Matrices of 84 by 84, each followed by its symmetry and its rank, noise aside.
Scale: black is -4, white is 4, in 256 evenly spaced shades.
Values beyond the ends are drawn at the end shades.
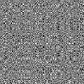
antisymmetric, rank eight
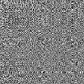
no symmetry, rank six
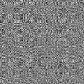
antisymmetric, rank eight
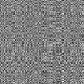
no symmetry, rank four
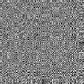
symmetric, rank six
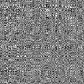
no symmetry, rank six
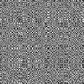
symmetric, rank six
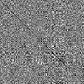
no symmetry, rank eight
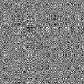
no symmetry, rank six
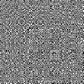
symmetric, rank eight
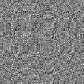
antisymmetric, rank eight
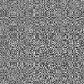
no symmetry, rank six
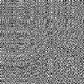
no symmetry, rank eight
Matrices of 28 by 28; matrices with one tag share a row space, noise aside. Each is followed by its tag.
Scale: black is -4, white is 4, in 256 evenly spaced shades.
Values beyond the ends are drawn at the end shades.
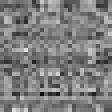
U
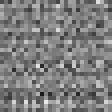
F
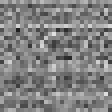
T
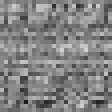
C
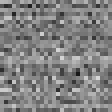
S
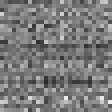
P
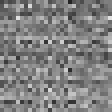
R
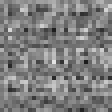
C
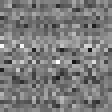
S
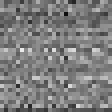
R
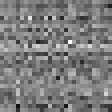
R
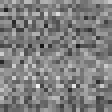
F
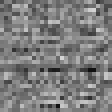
U
